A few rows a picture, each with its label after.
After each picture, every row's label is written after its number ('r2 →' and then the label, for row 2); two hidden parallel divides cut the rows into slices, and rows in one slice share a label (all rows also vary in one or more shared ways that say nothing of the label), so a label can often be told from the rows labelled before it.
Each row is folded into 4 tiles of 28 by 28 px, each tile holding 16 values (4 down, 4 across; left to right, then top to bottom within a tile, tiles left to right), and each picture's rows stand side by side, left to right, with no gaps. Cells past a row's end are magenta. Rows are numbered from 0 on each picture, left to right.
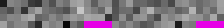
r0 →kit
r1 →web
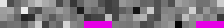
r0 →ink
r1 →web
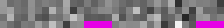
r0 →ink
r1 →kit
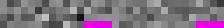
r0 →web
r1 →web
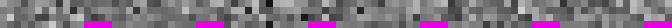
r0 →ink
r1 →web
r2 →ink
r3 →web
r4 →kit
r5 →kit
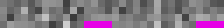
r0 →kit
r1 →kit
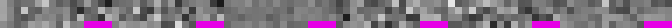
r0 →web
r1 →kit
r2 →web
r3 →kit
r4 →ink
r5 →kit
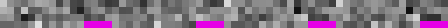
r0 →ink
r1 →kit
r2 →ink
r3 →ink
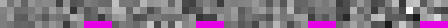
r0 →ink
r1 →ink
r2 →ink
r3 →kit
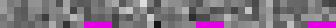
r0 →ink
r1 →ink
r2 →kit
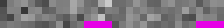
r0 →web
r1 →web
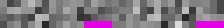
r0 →ink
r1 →kit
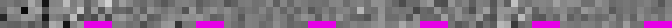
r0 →ink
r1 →web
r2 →web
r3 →web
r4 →ink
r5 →web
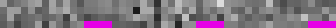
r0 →ink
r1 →ink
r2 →web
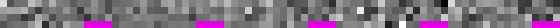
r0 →ink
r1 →web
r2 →web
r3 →kit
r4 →ink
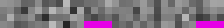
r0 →ink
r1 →ink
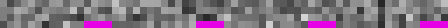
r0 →web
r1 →ink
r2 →kit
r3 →ink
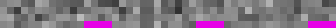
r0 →web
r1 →kit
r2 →web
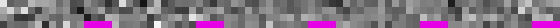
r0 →ink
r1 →kit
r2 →kit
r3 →kit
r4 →kit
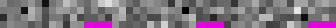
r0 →ink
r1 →ink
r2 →web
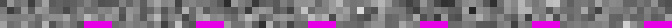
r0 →kit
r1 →kit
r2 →kit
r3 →web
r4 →web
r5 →web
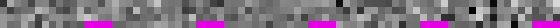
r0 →kit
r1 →web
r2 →web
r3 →kit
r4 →ink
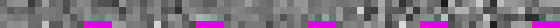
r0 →kit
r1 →kit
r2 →web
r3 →kit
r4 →ink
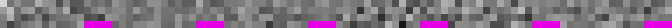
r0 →ink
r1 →web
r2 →web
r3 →ink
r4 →web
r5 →web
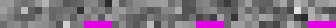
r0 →web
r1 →ink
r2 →kit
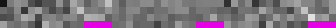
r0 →kit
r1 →web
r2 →kit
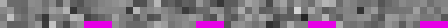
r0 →ink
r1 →web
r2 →web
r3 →web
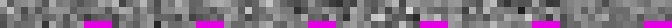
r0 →ink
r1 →ink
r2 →web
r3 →kit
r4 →web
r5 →web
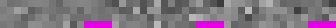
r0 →web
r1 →kit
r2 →web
